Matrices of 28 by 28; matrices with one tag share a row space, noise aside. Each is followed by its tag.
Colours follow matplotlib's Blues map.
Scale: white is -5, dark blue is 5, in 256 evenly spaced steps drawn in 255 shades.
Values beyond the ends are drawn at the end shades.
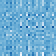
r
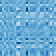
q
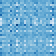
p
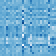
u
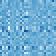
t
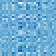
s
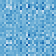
r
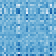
q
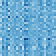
t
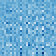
r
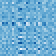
s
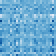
p
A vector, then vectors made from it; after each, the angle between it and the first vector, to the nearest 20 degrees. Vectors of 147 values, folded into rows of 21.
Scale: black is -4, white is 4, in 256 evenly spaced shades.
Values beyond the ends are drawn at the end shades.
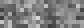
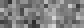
140 degrees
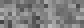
160 degrees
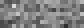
100 degrees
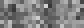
40 degrees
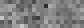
140 degrees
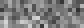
60 degrees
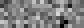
80 degrees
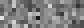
120 degrees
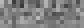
80 degrees
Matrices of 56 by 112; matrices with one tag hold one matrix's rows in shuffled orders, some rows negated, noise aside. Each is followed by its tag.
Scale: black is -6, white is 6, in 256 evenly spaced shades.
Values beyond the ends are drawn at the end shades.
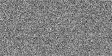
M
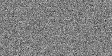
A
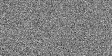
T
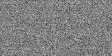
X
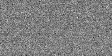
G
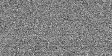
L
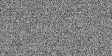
X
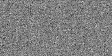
T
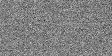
L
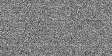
G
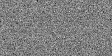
X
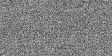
T
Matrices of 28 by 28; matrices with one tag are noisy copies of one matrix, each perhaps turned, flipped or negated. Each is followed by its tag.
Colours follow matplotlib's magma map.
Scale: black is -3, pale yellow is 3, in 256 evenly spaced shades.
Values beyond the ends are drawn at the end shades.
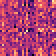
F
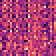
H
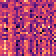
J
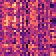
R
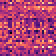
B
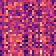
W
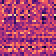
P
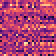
J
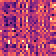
R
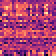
R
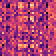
B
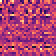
P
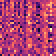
J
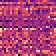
H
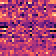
F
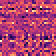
P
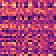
J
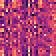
F
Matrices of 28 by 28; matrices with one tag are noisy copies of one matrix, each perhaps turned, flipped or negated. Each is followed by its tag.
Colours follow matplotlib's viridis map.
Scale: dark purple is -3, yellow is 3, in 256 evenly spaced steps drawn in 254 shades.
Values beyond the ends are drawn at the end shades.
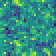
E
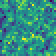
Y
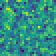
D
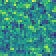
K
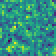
D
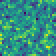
D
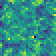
E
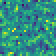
D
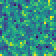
K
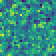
K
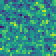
K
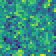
E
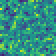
D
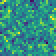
Y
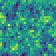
E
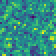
Y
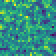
K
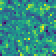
D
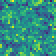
E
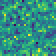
Y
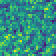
K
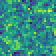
E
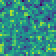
K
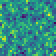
Y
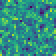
D
